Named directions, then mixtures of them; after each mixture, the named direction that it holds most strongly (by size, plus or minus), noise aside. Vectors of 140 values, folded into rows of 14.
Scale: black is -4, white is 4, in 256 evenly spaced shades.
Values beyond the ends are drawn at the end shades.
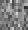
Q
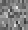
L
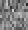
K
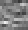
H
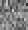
K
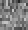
K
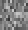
K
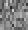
K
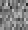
K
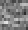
H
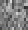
Q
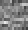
H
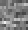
H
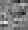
H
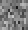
L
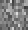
Q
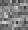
H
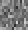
L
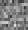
H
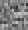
K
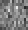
Q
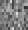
Q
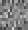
L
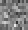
L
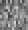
L
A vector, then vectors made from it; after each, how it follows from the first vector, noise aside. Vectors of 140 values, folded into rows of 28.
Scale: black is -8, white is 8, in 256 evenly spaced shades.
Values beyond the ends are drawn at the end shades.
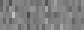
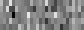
negated, scaled up.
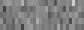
wrapped around.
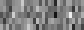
reversed, scaled up.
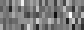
reversed, scaled up.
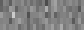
copied.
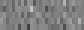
wrapped around.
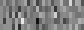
wrapped around, scaled up.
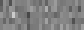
copied.
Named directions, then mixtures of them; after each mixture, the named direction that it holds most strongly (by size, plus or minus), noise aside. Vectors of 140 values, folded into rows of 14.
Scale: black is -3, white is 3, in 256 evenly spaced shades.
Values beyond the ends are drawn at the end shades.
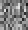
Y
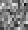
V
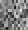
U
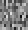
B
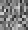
Y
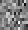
V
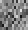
U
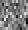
U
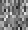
Y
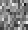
V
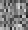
Y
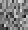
U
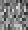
Y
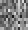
U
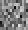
U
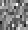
V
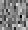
B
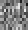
Y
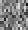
Y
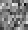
V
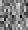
Y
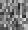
Y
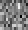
Y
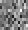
U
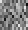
U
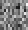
Y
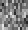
U
